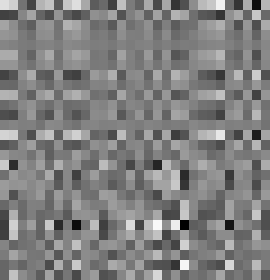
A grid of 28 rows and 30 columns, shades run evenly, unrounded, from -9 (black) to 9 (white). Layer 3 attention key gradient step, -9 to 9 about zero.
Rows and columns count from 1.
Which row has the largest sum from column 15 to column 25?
23
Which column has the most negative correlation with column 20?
9
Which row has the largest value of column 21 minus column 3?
27
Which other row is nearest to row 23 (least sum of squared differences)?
18
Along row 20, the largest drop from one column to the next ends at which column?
2
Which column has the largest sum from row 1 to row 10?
25
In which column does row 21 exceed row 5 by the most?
21
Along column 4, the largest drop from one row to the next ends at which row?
3
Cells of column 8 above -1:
20
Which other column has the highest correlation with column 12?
7
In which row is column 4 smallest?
1
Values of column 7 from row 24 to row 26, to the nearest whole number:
-2 3 -3
